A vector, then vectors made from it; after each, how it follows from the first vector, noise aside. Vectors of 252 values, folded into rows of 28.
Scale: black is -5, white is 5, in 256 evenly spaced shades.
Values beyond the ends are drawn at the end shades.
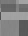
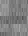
reversed, negated, shrunk.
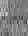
reversed, negated, partly zeroed.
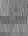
reversed, negated, shrunk.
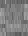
wrapped around, negated, shrunk.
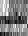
reversed, negated, scaled up.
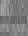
reversed, negated, shrunk.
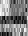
reversed, negated, scaled up.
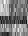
reversed, negated, scaled up.
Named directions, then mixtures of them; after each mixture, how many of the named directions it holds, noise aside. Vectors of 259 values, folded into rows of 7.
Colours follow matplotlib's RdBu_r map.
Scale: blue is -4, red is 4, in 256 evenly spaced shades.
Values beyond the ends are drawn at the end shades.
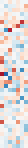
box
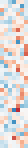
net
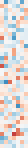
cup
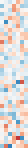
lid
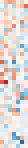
four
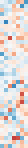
two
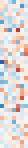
two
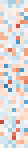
three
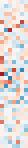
one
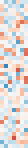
three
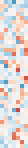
two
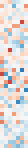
two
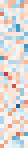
four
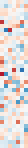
one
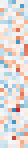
one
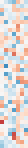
four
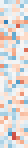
four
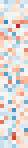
four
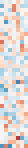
one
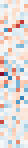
one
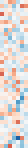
three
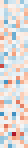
two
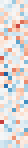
two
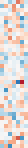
one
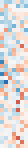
four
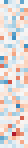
one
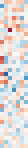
three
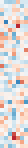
four
